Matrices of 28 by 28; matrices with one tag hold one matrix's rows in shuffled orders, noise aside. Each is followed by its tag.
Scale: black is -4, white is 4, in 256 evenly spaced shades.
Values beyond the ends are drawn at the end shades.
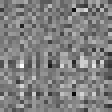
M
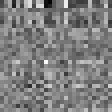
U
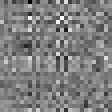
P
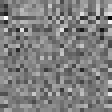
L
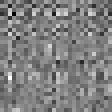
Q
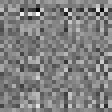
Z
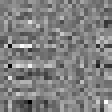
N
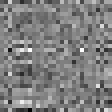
N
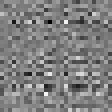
U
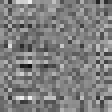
N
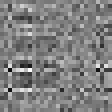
N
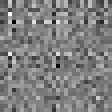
Q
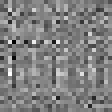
Q
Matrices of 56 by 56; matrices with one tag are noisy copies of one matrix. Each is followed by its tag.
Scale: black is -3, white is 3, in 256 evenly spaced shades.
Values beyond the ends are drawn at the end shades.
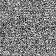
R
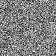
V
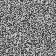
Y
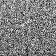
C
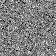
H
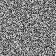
Y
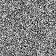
H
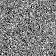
V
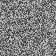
V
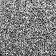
C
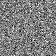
H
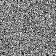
Y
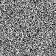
H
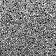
C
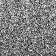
C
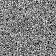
Y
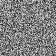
Y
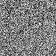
V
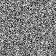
H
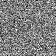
R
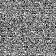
R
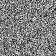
H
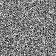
Y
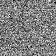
R
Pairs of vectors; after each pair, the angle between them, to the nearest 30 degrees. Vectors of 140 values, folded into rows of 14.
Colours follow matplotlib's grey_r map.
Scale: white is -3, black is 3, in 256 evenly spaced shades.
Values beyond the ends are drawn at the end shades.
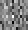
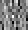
30 degrees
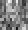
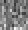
90 degrees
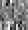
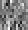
30 degrees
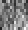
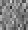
120 degrees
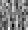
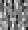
150 degrees
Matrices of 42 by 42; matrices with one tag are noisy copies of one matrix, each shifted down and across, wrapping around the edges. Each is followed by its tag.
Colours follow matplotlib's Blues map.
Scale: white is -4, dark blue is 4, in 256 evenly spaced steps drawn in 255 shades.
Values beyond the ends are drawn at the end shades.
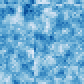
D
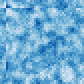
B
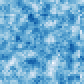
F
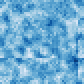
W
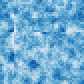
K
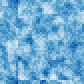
W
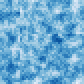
F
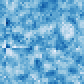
B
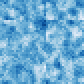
W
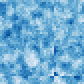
B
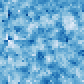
B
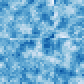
D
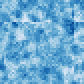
W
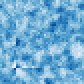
B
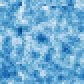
K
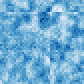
D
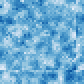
D
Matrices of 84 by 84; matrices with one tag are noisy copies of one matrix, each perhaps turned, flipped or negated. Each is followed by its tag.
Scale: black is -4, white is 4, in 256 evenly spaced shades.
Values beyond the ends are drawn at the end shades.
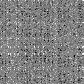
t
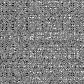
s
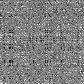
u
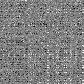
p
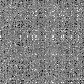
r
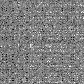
s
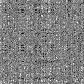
u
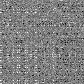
p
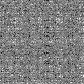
r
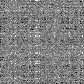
r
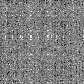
r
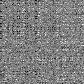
p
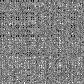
p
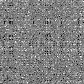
u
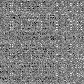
s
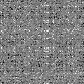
r
